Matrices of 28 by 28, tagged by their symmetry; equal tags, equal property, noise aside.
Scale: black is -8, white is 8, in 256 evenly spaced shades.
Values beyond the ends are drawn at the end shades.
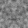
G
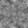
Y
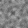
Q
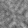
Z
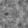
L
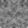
G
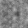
L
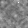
Q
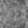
L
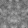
G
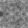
L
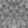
G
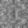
L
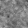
Z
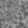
Z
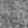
Z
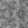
L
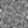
Y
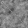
Q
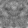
G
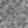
Q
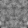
G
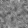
Y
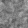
Z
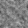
Z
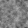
L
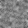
Y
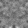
G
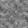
Y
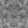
G
